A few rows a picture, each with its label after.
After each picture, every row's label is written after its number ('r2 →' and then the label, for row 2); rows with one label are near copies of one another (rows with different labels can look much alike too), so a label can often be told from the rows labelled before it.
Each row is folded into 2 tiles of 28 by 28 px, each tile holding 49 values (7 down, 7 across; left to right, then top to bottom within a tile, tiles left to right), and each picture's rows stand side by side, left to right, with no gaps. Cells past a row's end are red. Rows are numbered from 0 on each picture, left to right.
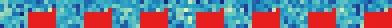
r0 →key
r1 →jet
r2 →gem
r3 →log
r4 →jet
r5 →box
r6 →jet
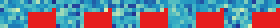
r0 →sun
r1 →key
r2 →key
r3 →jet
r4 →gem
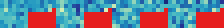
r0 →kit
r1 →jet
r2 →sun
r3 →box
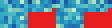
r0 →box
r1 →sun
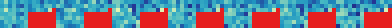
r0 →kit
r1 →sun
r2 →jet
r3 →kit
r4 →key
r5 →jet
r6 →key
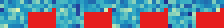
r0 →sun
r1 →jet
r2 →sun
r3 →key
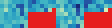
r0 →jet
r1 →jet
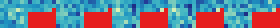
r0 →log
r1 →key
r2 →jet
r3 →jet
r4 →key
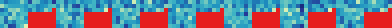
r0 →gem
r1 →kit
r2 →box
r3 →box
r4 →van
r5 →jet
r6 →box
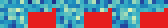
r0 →log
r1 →box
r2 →log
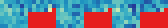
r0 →van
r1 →kit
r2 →jet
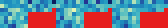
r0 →gem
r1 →log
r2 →log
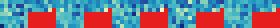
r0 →key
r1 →kit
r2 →van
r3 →box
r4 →kit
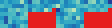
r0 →box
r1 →sun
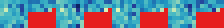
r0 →jet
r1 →jet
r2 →kit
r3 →jet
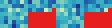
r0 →box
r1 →jet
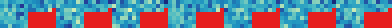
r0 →kit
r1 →log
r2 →sun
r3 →kit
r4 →sun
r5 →sun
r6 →log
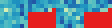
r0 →jet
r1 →box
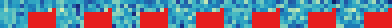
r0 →kit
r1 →jet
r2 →key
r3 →box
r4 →box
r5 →sun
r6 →sun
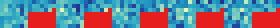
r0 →jet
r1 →jet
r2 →kit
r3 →log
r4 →log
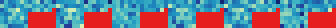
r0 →sun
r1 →gem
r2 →kit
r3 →gem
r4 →sun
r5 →key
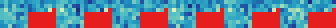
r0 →kit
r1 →jet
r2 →box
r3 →kit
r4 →jet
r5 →gem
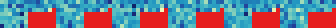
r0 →key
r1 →box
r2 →van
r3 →box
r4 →van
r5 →log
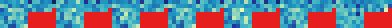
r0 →gem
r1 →log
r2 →gem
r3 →gem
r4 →log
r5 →gem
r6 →van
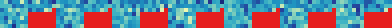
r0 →box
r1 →gem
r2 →van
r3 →log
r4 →jet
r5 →gem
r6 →jet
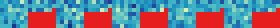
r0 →box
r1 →box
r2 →kit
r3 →log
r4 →box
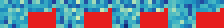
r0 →box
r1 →box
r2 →box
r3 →jet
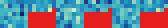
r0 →van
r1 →log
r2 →box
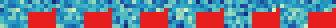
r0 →sun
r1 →sun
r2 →box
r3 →log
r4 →key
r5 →gem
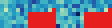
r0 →jet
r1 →key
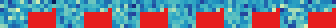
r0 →sun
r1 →box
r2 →kit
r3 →jet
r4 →kit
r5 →gem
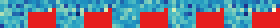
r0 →key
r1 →van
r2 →sun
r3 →kit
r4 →van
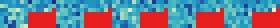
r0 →gem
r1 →key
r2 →log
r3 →jet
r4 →van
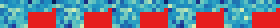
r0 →gem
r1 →gem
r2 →sun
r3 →gem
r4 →sun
